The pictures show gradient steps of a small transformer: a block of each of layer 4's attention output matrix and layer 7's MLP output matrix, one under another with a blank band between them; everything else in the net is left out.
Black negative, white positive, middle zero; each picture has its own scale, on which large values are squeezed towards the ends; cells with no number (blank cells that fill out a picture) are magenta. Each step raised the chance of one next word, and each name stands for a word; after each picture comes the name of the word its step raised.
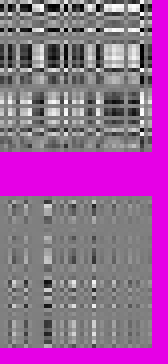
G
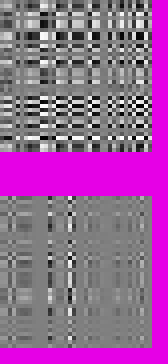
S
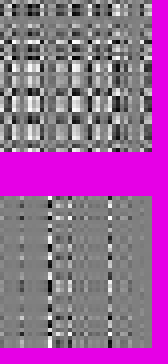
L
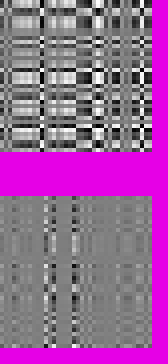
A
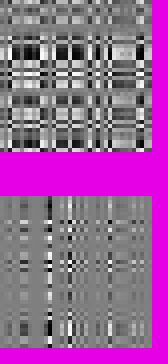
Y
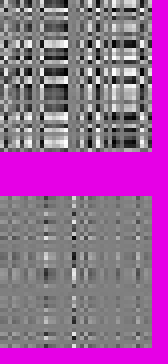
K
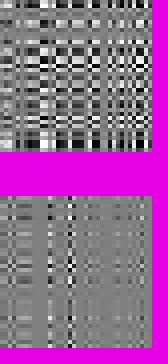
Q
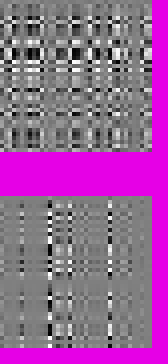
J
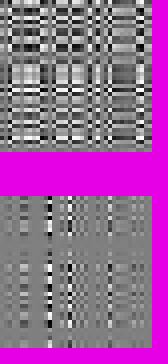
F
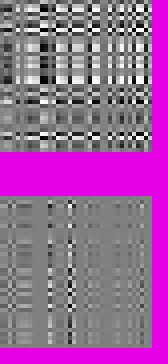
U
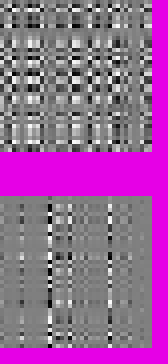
K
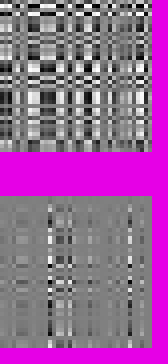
G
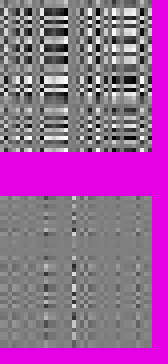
F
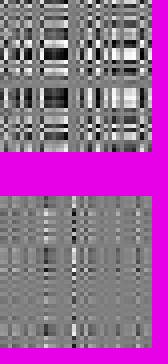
J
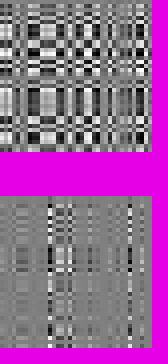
J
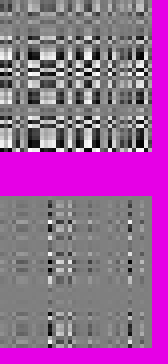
Y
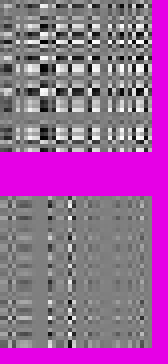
L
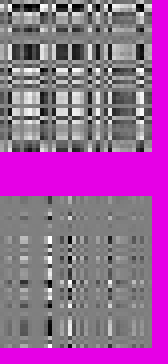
G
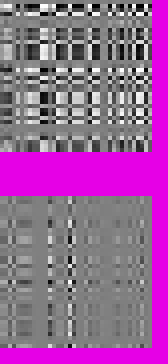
G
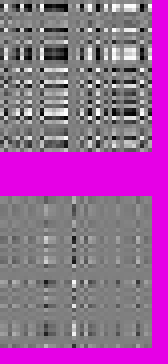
G
